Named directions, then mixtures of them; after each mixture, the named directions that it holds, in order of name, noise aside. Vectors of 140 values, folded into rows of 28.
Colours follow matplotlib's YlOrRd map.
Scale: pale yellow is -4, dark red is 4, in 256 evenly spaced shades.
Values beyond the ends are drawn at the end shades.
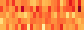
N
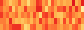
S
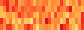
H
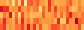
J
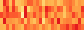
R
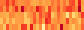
H, N.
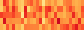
R.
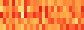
J, R.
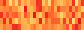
R, S.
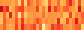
J, N.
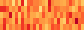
J.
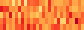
J.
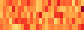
S.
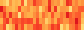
H, J.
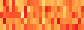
R.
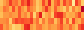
S.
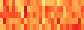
R.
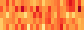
N.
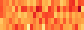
N, S.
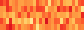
H, S.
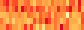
H, N.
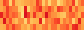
R, S.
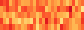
H, S.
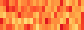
H.
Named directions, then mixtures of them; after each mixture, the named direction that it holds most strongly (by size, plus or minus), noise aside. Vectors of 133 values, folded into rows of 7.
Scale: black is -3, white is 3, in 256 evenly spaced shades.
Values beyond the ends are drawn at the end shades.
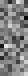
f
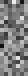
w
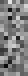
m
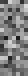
m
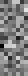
w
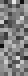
w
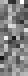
f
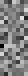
w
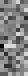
f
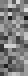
m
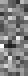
m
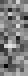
m
